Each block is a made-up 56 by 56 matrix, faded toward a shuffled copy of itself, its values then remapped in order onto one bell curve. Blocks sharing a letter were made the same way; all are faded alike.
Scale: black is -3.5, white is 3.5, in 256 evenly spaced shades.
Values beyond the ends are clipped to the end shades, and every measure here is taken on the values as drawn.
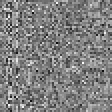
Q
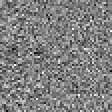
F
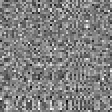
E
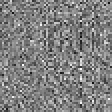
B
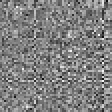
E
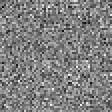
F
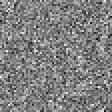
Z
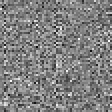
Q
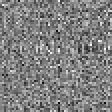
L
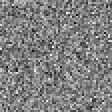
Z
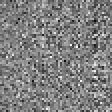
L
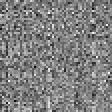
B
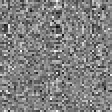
B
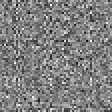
Q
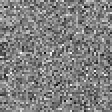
F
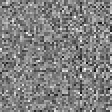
Q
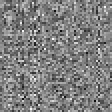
L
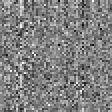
L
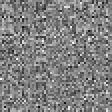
L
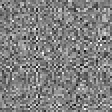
E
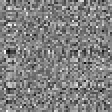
E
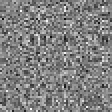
B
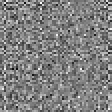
E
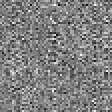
B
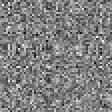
B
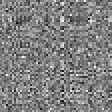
E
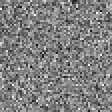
Z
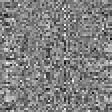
Q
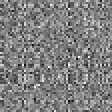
E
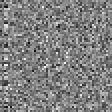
L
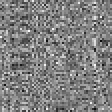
B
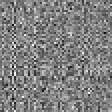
E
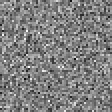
Z
